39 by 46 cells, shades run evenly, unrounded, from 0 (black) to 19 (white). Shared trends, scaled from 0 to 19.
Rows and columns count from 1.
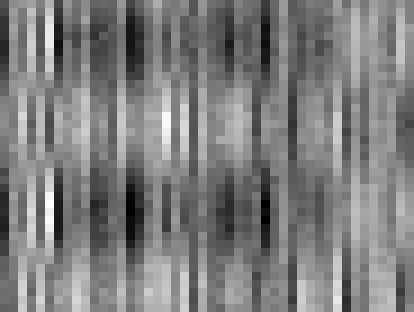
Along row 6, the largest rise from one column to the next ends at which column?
6
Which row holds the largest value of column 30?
16
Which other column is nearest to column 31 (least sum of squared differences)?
24
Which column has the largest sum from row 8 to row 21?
19
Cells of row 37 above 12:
18
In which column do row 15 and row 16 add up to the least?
33
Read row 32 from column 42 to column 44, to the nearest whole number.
13 12 11
